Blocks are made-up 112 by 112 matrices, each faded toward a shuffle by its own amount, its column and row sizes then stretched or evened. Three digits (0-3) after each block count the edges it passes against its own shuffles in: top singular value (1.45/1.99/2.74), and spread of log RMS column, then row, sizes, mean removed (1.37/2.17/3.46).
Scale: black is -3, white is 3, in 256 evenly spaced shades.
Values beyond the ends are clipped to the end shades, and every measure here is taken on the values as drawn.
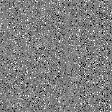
1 2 0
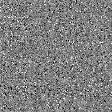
0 1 1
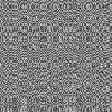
3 1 1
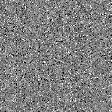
1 1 1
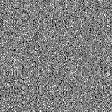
2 1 0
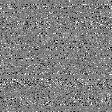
1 0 3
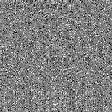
2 0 0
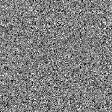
1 1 1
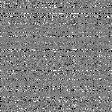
0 2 3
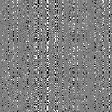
3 3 0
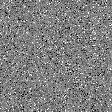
1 0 0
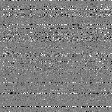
2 1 3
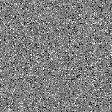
1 1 1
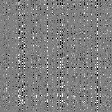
2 3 2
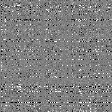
1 2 3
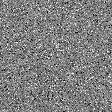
0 0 0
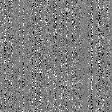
0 3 0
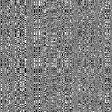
3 3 0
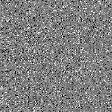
2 1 1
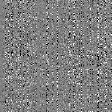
0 3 2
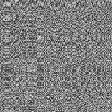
3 0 1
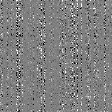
1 3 1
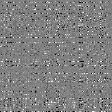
2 2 3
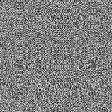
3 1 0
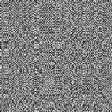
3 2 1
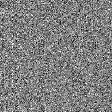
1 1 0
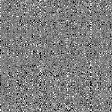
2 2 2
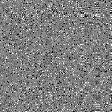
2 1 1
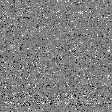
0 1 2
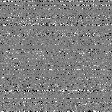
0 0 3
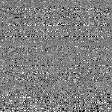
1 1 3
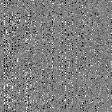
2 3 1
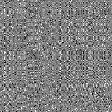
3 2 0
